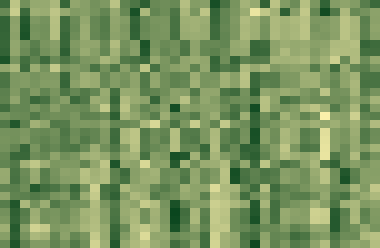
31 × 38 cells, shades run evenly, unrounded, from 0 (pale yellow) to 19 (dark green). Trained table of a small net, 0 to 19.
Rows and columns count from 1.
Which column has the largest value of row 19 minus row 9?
25
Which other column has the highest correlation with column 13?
27
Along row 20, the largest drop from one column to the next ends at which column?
20
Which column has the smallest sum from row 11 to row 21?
33
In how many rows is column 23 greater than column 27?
14
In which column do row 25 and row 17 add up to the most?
12
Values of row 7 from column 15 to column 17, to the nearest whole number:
17 10 12
